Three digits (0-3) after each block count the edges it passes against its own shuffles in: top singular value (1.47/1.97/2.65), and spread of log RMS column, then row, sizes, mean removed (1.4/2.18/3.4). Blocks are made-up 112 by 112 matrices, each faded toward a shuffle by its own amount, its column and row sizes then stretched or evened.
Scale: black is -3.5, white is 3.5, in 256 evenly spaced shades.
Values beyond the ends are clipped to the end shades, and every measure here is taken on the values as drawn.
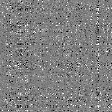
2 2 2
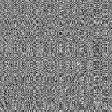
3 2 0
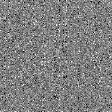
0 2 1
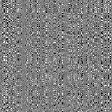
3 3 1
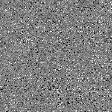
0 1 2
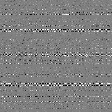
3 1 3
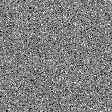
1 0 0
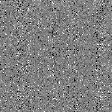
0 2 1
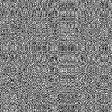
3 0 0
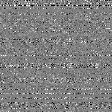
1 1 3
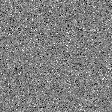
0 0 1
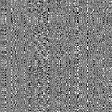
3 3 0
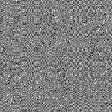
3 0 0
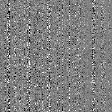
0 3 1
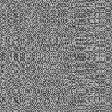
3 1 0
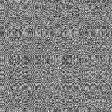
3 0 1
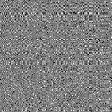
3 1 2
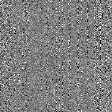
1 3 0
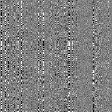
3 3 1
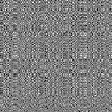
3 2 2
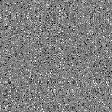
2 1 0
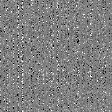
1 3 0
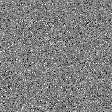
1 0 1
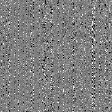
1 3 0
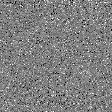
1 0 1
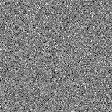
2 0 0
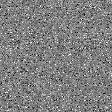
1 0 2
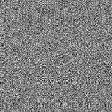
2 1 1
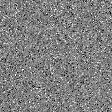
1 0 0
